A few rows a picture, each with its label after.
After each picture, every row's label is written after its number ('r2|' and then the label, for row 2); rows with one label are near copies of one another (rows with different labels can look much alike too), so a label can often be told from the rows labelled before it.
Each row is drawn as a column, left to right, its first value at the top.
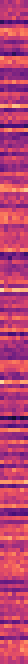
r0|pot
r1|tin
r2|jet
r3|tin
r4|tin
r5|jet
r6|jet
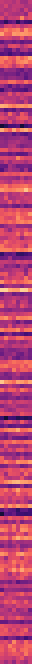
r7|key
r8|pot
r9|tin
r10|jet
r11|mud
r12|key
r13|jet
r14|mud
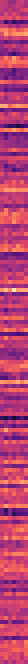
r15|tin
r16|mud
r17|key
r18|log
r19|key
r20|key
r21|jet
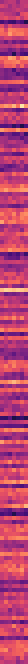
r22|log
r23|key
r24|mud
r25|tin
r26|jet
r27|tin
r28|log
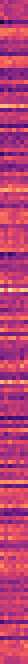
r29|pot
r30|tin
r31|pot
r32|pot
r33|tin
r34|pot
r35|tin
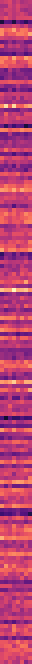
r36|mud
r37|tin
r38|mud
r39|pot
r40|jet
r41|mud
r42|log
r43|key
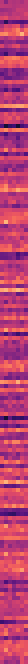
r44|key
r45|log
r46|tin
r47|log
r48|jet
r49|key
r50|tin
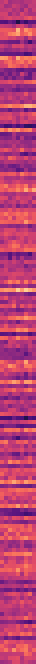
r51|log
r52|log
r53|key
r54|key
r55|mud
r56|log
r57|tin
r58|key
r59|tin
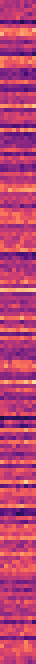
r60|mud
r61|pot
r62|pot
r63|log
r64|tin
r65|mud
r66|jet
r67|jet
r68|pot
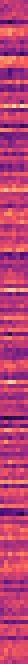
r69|mud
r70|tin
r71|mud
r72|pot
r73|tin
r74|tin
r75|tin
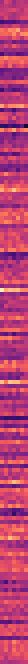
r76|pot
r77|log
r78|pot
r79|jet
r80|pot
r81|key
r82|key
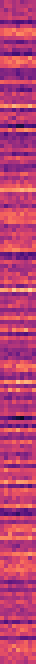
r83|tin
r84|mud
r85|key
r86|tin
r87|key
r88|jet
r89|jet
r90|pot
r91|key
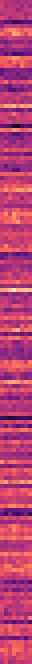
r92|key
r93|tin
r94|pot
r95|log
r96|log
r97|tin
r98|pot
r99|tin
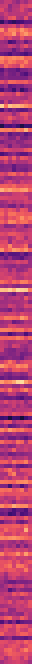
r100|pot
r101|pot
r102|tin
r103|mud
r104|pot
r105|pot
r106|key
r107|log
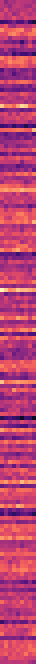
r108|pot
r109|jet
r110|mud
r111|key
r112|mud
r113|tin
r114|tin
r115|jet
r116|log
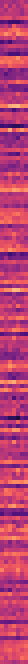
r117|key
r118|key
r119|key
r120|pot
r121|tin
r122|key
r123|key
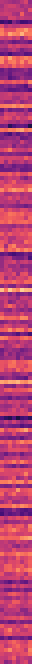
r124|mud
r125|log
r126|log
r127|key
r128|jet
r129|mud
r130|mud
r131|jet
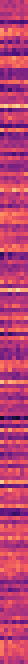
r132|jet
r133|tin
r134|jet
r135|tin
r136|tin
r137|pot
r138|tin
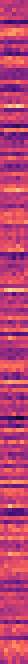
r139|jet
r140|tin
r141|mud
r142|jet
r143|tin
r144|jet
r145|log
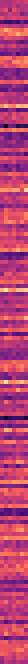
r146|jet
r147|pot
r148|mud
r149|jet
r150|key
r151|key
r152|tin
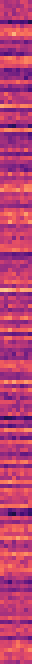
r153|tin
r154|pot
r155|log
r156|key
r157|jet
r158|mud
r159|mud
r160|log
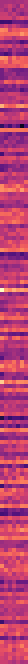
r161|pot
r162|mud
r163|key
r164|mud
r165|key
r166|key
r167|key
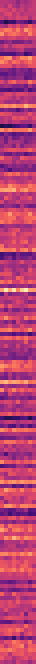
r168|key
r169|pot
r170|log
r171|jet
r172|jet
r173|jet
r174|pot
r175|log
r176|mud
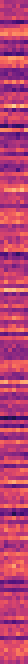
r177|log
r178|key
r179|tin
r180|tin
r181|log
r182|tin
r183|jet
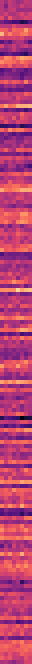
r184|key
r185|tin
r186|key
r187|jet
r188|pot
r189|log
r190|tin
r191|tin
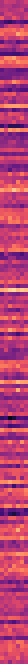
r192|key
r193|pot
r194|log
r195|tin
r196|key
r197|jet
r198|mud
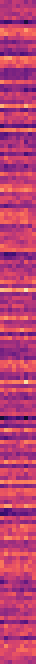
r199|tin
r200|mud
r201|mud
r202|key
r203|tin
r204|log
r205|pot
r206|jet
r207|jet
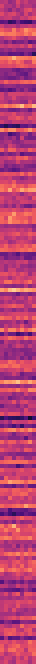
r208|log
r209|key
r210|log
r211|log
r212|key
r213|tin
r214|mud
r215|jet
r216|tin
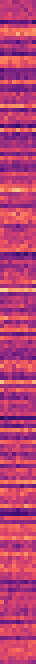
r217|pot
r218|mud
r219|log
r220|tin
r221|key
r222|tin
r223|mud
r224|jet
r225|jet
